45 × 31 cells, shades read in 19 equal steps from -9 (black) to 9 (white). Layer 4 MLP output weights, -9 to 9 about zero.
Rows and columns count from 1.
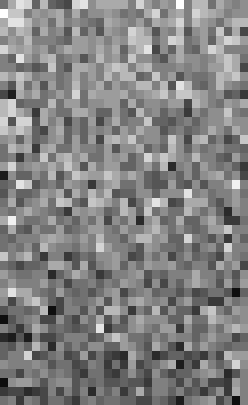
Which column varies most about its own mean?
1
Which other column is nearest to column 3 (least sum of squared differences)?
4
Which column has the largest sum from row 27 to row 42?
13
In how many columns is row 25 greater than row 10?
10
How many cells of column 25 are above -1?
23
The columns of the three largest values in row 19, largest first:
2, 9, 21
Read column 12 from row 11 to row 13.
3 1 1
